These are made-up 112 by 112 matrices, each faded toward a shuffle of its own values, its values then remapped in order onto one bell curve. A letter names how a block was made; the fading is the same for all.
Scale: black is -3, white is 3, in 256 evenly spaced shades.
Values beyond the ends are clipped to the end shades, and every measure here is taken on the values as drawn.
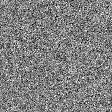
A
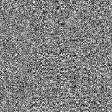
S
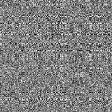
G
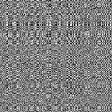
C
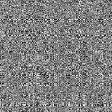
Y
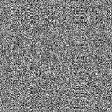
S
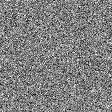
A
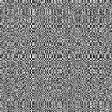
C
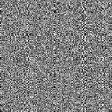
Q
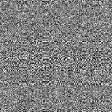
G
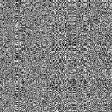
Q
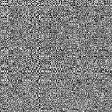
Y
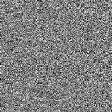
S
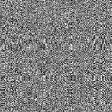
Q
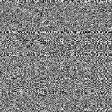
G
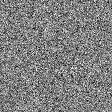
A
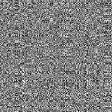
Y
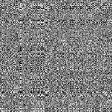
Y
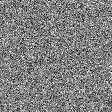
A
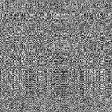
G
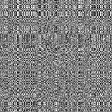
C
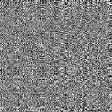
Y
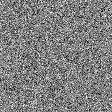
A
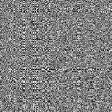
Y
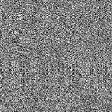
S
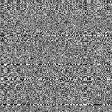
G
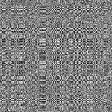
C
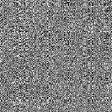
Q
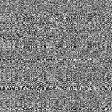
G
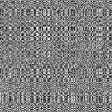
C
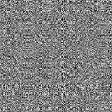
Y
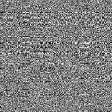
G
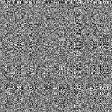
Y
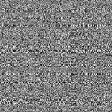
G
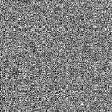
S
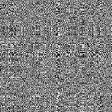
Y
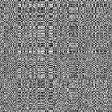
C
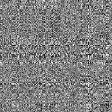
Y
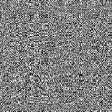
Y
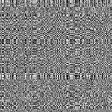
C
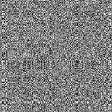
Q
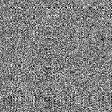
S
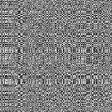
C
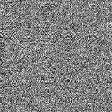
S
